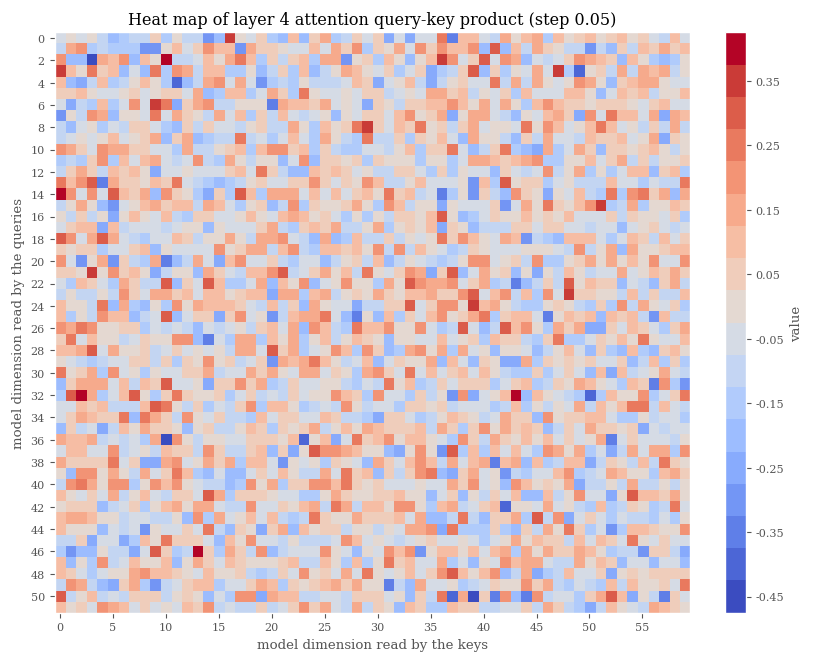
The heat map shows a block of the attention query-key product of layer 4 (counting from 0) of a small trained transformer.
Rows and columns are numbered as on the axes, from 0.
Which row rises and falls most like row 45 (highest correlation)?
33
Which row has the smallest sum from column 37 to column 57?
50
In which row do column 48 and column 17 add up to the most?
23
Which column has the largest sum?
25
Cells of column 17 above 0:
23
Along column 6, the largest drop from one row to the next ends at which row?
3
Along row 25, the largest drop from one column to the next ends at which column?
11
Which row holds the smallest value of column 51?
26
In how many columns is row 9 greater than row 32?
27
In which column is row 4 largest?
41
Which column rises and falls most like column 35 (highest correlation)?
48
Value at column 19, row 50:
-0.25
